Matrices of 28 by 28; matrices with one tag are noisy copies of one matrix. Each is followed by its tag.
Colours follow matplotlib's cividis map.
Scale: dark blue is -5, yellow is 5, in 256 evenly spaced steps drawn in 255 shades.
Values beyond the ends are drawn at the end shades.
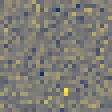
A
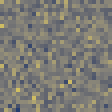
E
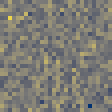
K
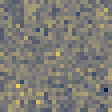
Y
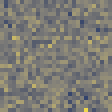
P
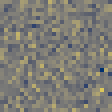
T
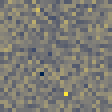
A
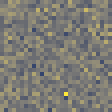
A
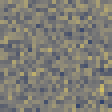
T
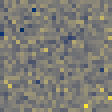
T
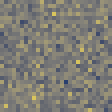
E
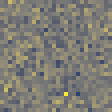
A
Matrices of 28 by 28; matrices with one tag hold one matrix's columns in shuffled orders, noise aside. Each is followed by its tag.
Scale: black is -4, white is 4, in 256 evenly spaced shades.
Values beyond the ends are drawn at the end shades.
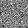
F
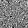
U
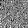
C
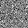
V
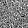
U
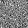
U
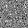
V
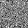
U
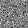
F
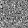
V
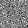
F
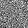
U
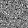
V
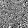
U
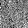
C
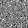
U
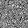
V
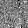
C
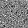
F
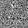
V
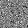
F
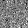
C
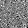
U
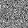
V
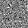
V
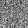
C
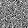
U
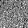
C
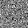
V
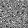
F
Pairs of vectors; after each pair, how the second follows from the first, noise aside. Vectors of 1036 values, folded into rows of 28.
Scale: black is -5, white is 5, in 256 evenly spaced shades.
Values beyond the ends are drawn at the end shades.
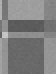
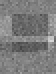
reversed, partly zeroed.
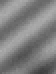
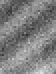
negated.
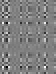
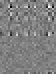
reversed, negated, partly zeroed.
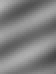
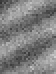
negated.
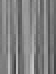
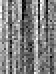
reversed, negated, scaled up.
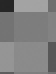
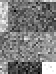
reversed, negated, scaled up.
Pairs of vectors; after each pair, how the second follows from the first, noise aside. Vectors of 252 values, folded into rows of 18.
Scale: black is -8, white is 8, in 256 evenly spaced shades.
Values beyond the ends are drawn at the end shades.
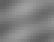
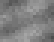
reversed.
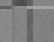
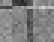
scaled up.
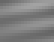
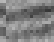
wrapped around, negated, scaled up.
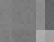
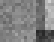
negated, scaled up.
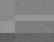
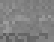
partly zeroed.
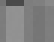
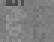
partly zeroed.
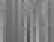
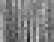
scaled up.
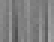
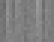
reversed, negated, shrunk.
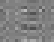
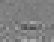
partly zeroed.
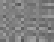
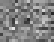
wrapped around, negated, scaled up.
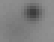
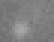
reversed, negated, shrunk.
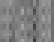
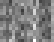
negated, scaled up.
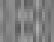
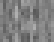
reversed.
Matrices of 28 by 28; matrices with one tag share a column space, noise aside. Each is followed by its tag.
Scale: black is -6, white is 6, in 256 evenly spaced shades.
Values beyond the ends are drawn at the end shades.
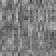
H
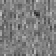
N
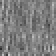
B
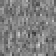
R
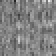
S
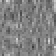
S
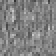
H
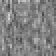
S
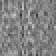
N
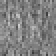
N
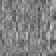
H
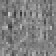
N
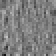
B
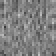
N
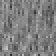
B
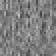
N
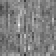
B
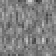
S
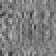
N
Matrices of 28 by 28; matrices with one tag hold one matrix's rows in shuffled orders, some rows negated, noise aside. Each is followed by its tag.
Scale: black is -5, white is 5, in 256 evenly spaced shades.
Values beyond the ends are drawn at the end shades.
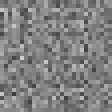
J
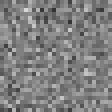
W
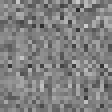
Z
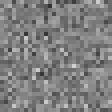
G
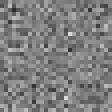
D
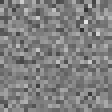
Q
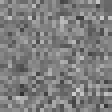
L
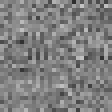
L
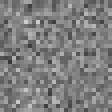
W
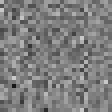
J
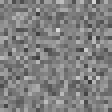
Q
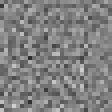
J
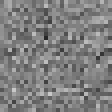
G
